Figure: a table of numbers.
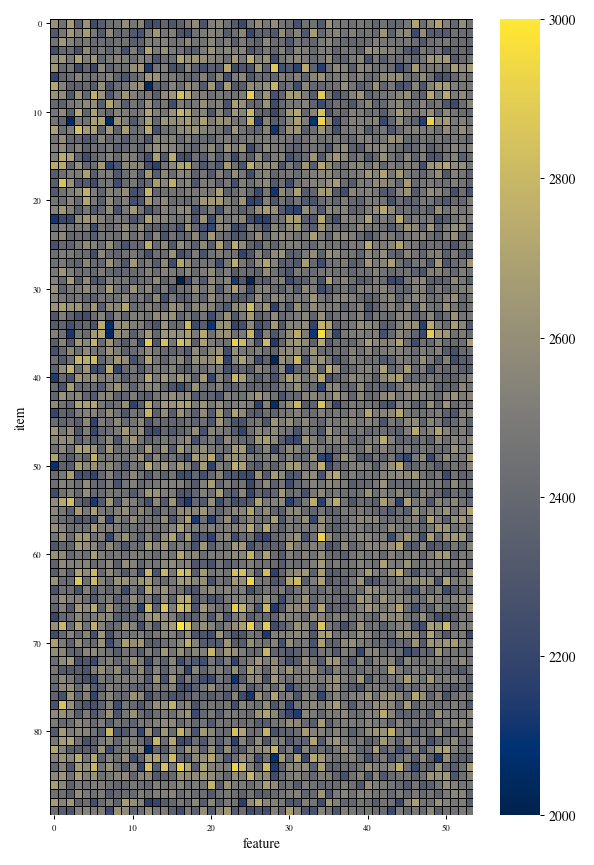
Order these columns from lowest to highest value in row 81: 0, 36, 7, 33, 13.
0, 7, 36, 33, 13
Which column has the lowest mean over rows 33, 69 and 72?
23
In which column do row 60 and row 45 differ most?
5
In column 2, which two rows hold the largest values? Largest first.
54, 39
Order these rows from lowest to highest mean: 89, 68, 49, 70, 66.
89, 49, 70, 66, 68
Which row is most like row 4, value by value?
85
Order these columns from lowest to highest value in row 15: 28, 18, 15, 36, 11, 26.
11, 18, 28, 26, 36, 15
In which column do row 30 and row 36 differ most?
34
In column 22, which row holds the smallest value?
38
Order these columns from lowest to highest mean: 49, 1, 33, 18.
18, 33, 49, 1
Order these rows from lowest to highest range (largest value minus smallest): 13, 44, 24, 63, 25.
13, 24, 25, 44, 63
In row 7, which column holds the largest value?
28
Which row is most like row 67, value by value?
6
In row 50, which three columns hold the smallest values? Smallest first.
0, 20, 35
